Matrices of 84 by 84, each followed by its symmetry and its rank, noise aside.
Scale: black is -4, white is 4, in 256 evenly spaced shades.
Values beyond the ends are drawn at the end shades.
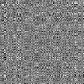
no symmetry, rank six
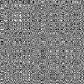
no symmetry, rank five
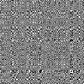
symmetric, rank six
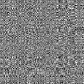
antisymmetric, rank six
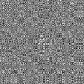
symmetric, rank six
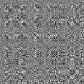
symmetric, rank five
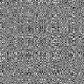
no symmetry, rank five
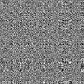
antisymmetric, rank six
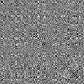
symmetric, rank six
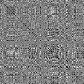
symmetric, rank six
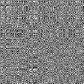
no symmetry, rank five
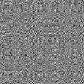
no symmetry, rank six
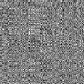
no symmetry, rank six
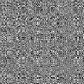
antisymmetric, rank six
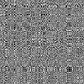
symmetric, rank five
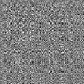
no symmetry, rank five
